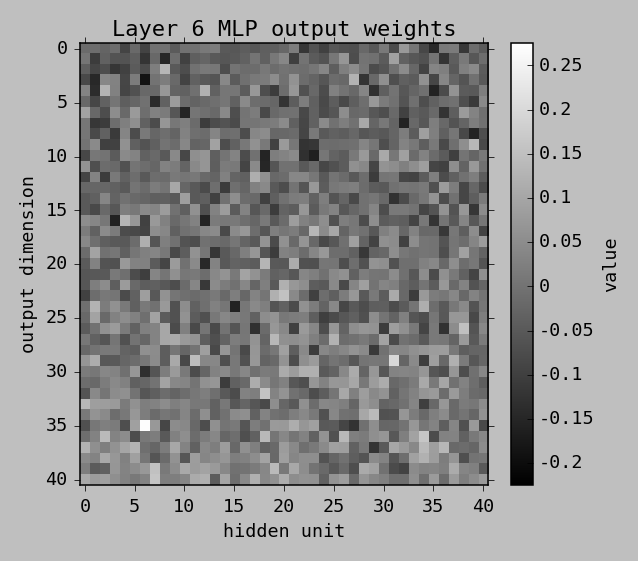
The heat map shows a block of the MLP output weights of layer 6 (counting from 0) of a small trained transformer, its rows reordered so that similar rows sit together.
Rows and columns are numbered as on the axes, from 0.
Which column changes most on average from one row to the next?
36
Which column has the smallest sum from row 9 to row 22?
19
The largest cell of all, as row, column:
35, 6
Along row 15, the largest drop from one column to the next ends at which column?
39
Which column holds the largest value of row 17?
23
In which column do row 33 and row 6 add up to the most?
0
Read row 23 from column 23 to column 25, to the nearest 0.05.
-0.1 0 -0.05
